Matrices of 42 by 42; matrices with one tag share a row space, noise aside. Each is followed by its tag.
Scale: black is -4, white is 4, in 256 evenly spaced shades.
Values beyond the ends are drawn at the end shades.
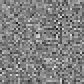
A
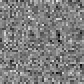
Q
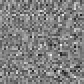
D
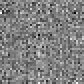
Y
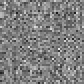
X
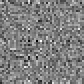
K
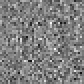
D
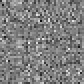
K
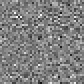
D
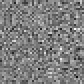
D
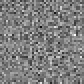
D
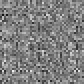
Y
